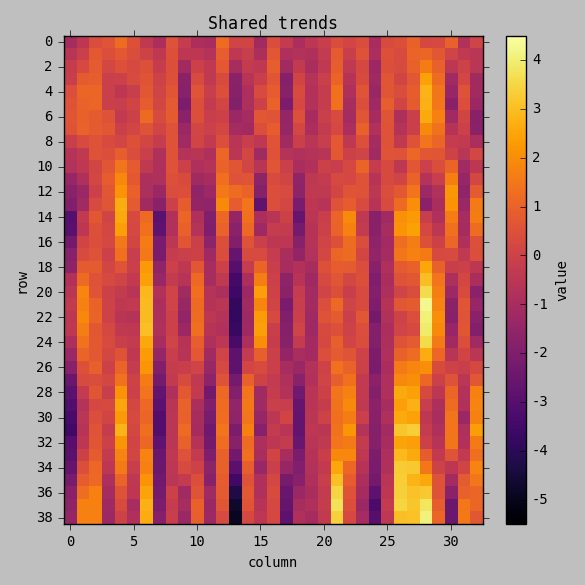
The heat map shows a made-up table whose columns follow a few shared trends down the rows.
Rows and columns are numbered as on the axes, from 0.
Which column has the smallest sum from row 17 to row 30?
13
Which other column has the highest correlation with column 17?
30
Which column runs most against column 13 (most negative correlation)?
6
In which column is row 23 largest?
28
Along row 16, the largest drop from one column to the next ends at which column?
7
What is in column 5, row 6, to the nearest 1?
0
